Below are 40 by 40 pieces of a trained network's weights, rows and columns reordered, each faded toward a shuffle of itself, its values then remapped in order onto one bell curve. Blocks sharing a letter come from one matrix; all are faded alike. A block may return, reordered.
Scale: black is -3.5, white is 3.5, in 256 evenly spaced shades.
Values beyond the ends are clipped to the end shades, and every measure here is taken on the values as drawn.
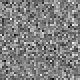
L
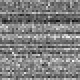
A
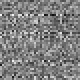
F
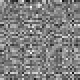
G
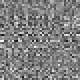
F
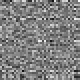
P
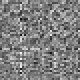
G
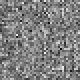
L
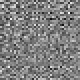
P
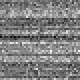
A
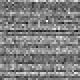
A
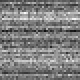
A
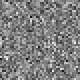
L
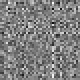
G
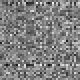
F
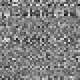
F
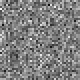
L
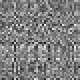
P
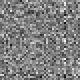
G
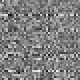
P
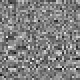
P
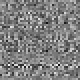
F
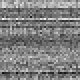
A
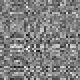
G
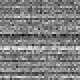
A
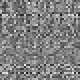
F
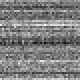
A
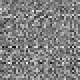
F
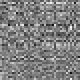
G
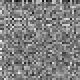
G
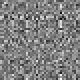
G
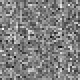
L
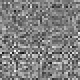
G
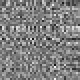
G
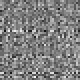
F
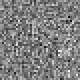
L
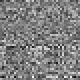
F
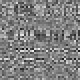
P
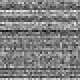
A
